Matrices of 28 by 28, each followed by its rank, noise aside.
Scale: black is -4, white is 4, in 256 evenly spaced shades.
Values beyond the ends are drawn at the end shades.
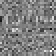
four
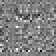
four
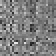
three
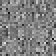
five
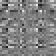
two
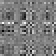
two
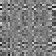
two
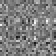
five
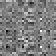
four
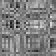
three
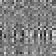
two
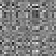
two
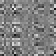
two
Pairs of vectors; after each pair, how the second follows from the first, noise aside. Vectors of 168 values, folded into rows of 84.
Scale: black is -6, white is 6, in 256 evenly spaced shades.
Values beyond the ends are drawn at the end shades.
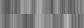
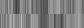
reversed, negated.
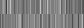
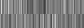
wrapped around.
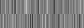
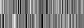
wrapped around, scaled up.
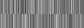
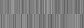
wrapped around, negated, shrunk.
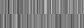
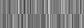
shuffled.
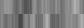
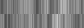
reversed, negated.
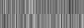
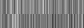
wrapped around.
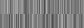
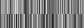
scaled up.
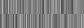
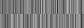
reversed, negated.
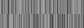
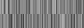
wrapped around.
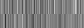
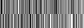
wrapped around, scaled up.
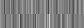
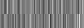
wrapped around.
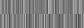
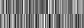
scaled up.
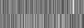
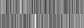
wrapped around.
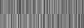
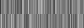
shuffled.
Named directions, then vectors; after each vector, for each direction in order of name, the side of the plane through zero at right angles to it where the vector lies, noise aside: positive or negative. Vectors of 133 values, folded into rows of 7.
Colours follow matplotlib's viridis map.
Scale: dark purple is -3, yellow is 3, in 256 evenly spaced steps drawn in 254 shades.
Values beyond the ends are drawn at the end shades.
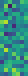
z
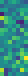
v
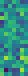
positive, negative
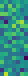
negative, negative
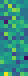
negative, negative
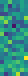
positive, positive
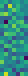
negative, negative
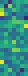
negative, negative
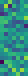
positive, positive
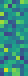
negative, positive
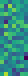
negative, negative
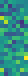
positive, positive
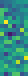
positive, positive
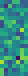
positive, negative
